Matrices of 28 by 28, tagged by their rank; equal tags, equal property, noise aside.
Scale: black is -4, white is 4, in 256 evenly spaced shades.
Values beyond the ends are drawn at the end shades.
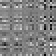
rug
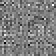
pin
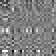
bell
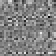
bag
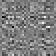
bell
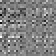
bell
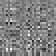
bell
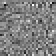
pin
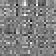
bag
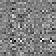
bag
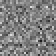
pin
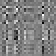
rug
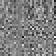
bag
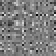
bag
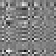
rug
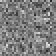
pin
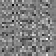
bag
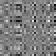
rug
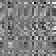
bell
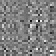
bag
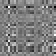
rug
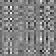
rug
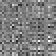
bell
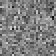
pin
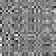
bell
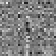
bag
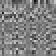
bell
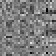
bag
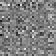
pin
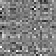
pin
